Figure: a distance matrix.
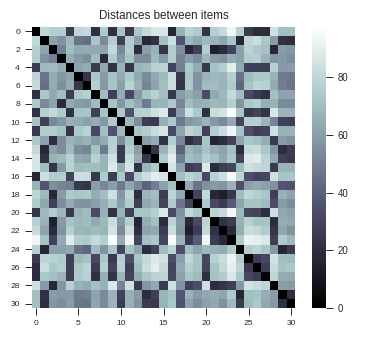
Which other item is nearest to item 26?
0
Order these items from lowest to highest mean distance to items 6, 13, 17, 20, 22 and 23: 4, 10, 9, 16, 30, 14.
30, 10, 14, 4, 9, 16
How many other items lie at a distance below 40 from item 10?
6
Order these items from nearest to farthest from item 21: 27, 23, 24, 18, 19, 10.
18, 23, 19, 10, 24, 27
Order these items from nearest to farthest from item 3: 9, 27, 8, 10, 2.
8, 2, 10, 27, 9
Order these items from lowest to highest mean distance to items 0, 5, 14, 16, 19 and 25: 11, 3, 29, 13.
11, 29, 13, 3
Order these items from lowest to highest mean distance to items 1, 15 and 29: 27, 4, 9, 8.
8, 4, 27, 9
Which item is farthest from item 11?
23
